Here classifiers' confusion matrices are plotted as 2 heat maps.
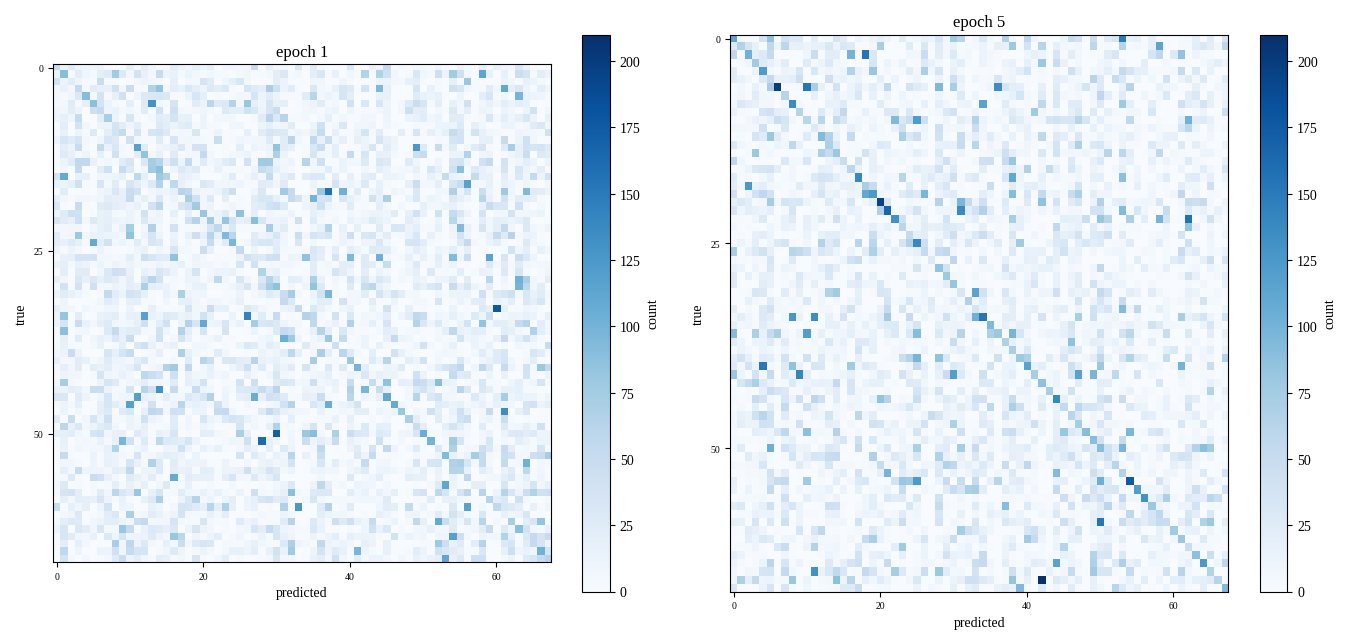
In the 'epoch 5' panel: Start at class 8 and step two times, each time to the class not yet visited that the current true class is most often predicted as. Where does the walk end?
11
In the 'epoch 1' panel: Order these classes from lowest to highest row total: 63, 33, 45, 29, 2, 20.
2, 33, 20, 63, 29, 45
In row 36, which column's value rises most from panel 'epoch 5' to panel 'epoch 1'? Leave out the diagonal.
1
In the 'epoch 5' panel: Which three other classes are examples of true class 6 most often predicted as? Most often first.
10, 36, 28
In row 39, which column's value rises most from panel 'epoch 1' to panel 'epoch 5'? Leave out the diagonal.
25
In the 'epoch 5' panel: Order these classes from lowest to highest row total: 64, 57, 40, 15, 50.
15, 57, 64, 40, 50
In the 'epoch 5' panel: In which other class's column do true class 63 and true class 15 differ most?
38
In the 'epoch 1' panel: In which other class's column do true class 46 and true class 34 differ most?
26
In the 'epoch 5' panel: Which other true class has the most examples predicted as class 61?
40
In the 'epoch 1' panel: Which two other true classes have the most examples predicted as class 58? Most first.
1, 35
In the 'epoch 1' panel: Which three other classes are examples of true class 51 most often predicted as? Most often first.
28, 9, 54
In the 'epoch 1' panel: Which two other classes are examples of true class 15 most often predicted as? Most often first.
1, 14
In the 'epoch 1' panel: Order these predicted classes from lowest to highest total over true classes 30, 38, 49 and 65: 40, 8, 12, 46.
46, 40, 8, 12
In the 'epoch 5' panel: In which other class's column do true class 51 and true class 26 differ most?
0
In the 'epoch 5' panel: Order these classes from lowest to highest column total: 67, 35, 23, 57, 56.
56, 57, 35, 67, 23
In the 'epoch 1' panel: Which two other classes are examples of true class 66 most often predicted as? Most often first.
41, 32
